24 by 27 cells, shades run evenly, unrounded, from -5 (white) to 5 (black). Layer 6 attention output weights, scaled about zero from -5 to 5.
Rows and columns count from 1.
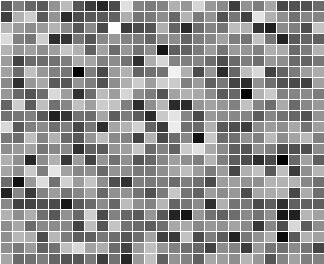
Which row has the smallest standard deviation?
6
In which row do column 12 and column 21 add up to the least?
24
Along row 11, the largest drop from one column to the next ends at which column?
14
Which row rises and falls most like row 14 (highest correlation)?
1
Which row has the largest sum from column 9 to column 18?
20
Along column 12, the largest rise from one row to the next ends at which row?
13
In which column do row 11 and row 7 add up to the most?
7
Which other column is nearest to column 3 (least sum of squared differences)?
27
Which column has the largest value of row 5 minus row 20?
8
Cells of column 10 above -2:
21
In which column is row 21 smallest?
25
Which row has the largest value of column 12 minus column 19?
10
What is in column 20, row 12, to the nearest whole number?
2
